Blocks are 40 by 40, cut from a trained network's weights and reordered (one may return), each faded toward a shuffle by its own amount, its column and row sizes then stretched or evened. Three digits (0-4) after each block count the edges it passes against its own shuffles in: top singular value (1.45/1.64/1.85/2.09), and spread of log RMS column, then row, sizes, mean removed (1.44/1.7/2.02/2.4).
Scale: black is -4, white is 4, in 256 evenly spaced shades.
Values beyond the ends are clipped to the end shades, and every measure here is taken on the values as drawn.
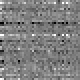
4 3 3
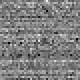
3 0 2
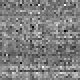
2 2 2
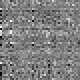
2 3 1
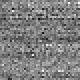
2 1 2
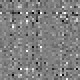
0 4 3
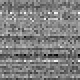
4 0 3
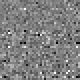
1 0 3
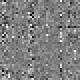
0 4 2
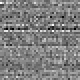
3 0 3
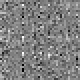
0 4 0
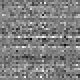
3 2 4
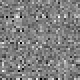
2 2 3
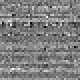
3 0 4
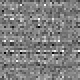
3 3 2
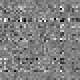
3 2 4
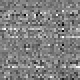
1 1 4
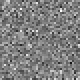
1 0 2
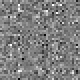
0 3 2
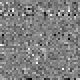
1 0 3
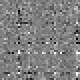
2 2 3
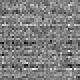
3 2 2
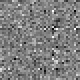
2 3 1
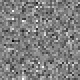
1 1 1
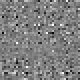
1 2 3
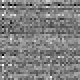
4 2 2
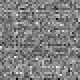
1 0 0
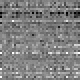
4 2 4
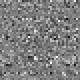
1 2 4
